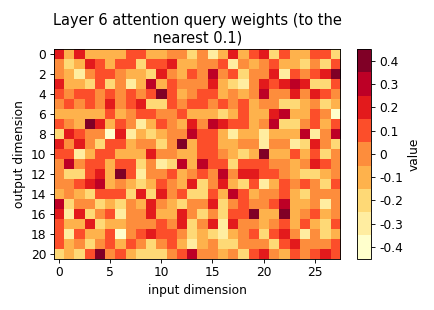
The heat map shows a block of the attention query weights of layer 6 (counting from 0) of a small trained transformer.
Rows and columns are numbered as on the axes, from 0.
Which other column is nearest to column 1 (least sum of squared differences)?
14
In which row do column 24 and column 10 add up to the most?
4
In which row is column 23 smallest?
9
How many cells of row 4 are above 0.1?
4
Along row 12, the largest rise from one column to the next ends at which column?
6
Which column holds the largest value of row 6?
22
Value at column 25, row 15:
0
